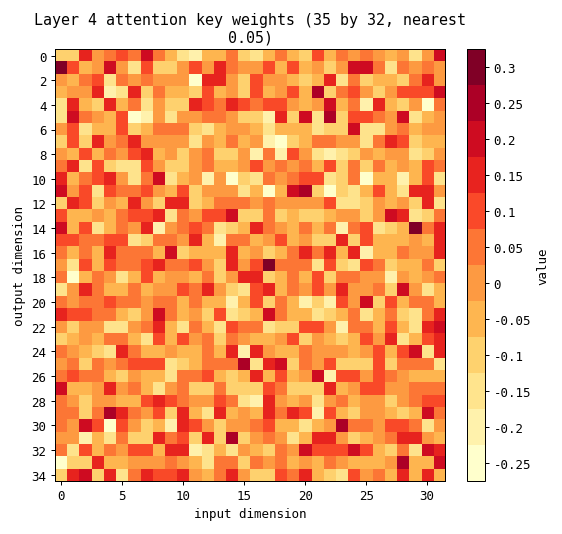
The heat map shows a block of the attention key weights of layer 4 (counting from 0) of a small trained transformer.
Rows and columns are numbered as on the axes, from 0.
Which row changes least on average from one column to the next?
28
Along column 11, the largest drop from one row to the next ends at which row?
2
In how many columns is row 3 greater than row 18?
17
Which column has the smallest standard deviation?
26
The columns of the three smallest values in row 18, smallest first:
1, 27, 5
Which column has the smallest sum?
15
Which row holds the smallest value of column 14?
10
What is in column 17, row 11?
-0.25
